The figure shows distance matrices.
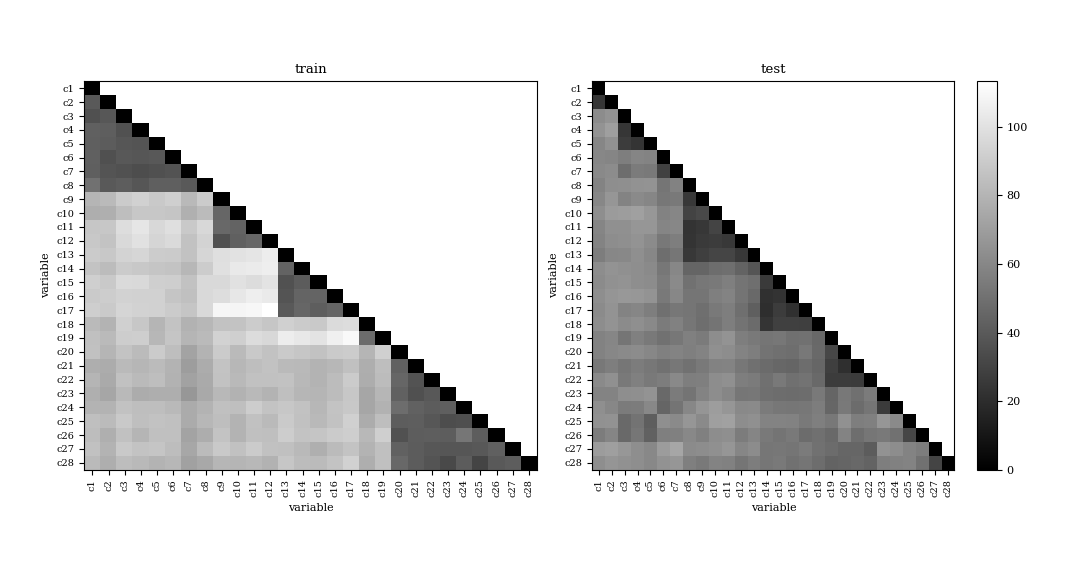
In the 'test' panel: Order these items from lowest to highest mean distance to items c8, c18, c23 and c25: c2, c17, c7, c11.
c17, c11, c7, c2
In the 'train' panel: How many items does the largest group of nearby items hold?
9
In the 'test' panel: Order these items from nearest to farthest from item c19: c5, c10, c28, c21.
c21, c28, c5, c10
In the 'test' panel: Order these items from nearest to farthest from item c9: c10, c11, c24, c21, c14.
c11, c10, c14, c21, c24
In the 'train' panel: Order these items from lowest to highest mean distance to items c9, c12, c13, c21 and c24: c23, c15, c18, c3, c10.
c23, c10, c15, c18, c3
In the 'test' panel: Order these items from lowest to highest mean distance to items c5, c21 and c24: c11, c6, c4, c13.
c4, c6, c13, c11
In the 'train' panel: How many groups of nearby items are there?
5
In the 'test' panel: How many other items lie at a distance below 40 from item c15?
4
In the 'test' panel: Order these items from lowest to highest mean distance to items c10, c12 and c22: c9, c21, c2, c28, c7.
c9, c21, c28, c7, c2
